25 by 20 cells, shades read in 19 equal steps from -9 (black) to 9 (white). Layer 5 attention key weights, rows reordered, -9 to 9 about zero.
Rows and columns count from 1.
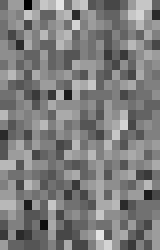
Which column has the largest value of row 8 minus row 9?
2
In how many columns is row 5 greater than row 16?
6
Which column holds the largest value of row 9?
12
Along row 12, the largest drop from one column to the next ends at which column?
17
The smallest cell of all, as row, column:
1, 4
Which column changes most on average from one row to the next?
16
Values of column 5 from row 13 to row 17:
2 1 2 -4 1
